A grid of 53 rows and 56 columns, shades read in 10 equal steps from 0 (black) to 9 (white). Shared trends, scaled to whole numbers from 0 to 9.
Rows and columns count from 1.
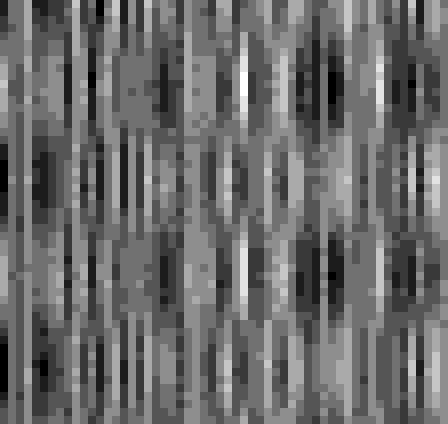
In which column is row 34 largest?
31
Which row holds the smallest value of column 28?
36
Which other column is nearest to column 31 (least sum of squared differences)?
48
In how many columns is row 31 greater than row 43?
21
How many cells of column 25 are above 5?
1
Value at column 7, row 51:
3
